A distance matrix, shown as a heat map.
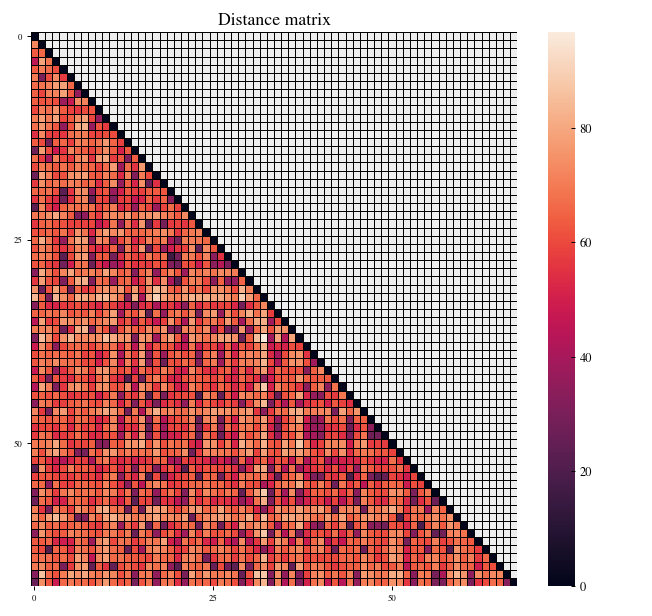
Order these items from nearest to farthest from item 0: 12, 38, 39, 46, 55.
38, 12, 39, 55, 46
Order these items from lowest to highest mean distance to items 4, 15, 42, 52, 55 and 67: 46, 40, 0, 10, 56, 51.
46, 0, 56, 51, 40, 10
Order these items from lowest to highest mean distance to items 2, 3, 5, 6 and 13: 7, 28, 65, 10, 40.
28, 7, 65, 40, 10
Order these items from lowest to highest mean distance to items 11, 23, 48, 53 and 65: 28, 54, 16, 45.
28, 54, 16, 45
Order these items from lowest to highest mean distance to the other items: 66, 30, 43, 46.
30, 43, 66, 46
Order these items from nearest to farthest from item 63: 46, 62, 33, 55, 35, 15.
46, 55, 15, 33, 62, 35
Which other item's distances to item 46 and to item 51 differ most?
59
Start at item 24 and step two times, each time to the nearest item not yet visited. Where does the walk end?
8
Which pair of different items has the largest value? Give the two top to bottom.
32, 37
